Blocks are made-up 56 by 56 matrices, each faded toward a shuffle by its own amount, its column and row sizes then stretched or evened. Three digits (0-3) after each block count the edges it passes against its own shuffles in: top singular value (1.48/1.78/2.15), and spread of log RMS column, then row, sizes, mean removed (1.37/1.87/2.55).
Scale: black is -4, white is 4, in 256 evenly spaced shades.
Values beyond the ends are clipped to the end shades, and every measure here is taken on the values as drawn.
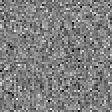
2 1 0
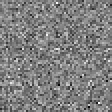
2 0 1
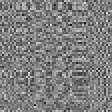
3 1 2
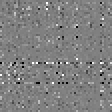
1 2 2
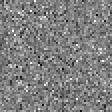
0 0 0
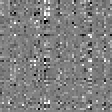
3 3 2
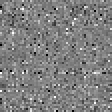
0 2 2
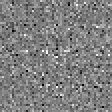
0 2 1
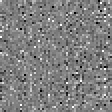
2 2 0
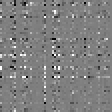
1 3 3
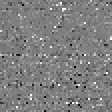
0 0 2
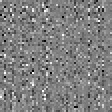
2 3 0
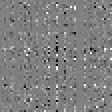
1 3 2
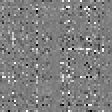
0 3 2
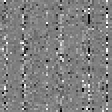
3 3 1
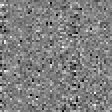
1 2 0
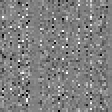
0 3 0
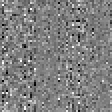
1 3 0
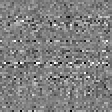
2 1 3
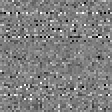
2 0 3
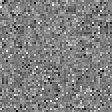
2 0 1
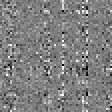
2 3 2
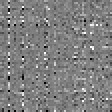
2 3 1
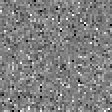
0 1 0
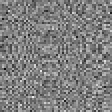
3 1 1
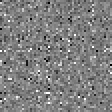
0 2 1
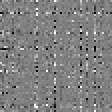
1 3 2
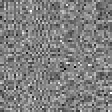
3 0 0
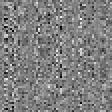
2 3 0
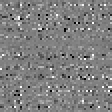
1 1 3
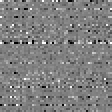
2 0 3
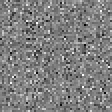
2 1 0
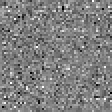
0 1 1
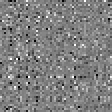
2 2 2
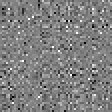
3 1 1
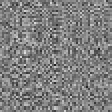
3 2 1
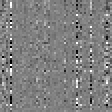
3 3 1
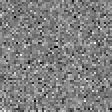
1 0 1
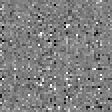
0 2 1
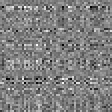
3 1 3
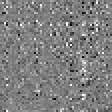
2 2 2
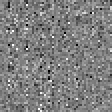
0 2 0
